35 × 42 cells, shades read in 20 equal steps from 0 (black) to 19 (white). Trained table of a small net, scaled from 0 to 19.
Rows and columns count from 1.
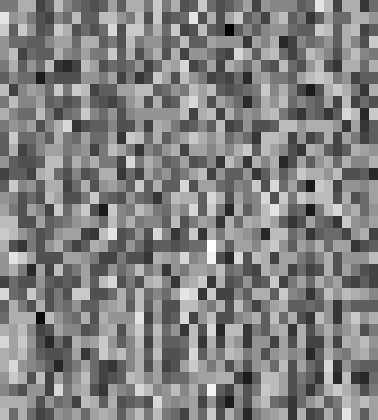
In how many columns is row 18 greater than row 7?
24
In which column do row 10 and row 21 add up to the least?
41
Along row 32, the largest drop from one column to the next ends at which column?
38
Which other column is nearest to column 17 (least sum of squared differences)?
5
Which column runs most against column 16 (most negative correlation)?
35
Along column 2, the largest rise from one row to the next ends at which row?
22
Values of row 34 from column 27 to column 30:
10 6 12 14
